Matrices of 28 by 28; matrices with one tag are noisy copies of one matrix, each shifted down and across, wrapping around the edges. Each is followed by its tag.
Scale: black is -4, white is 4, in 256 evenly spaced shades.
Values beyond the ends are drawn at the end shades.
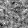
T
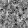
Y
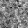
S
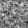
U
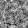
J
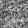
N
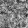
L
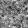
U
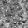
S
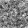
N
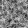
T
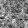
S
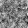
L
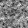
N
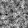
J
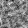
J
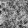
L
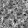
Y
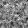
U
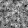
T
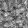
J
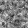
T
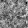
L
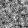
J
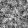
T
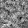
T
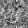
L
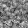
U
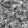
T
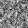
Y
